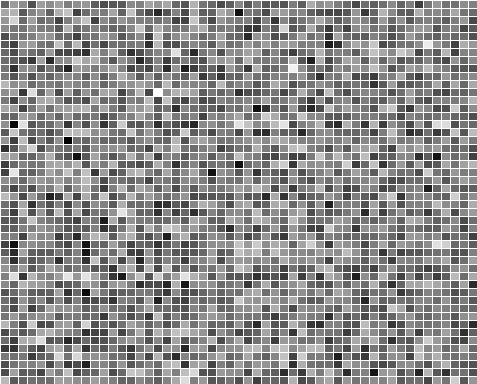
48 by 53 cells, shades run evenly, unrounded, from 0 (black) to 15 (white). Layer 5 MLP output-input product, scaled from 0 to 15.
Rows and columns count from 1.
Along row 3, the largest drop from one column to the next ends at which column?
11
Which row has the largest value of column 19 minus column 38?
46
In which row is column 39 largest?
21
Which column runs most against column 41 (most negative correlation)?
31
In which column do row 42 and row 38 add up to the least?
10
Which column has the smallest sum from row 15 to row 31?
18
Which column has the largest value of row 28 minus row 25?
30
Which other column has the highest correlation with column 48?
40
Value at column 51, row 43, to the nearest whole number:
5
